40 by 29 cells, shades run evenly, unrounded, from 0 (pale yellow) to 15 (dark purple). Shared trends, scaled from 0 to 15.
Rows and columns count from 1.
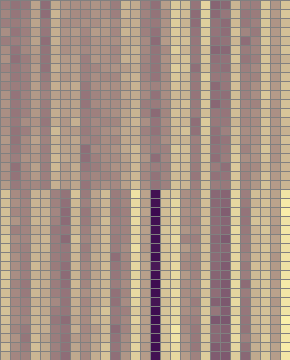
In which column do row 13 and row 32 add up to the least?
29
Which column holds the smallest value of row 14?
21
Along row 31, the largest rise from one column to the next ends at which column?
16
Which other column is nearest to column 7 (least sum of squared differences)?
12
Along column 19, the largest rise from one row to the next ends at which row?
22
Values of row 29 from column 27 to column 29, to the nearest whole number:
3 6 1
